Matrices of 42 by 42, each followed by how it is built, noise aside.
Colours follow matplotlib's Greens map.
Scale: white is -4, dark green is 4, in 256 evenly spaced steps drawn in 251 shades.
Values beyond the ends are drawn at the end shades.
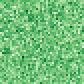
noise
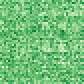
blocks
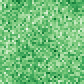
smooth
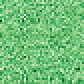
low rank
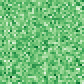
low rank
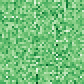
uneven columns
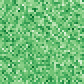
Toeplitz
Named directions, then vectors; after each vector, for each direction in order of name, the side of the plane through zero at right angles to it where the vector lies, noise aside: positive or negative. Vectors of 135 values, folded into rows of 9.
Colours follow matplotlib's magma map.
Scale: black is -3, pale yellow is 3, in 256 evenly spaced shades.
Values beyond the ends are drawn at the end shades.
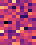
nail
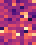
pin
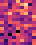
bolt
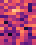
positive, positive, negative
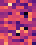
negative, positive, negative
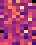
negative, negative, negative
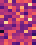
negative, negative, negative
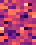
positive, positive, negative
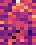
positive, negative, negative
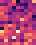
negative, positive, positive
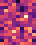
negative, negative, positive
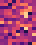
positive, negative, positive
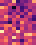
negative, positive, positive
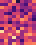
negative, positive, positive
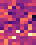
negative, positive, positive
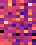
negative, negative, negative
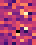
positive, negative, positive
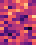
positive, positive, negative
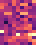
positive, positive, positive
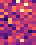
positive, negative, negative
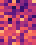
negative, positive, positive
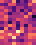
negative, positive, positive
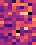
positive, negative, positive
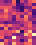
negative, positive, positive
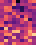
negative, positive, positive
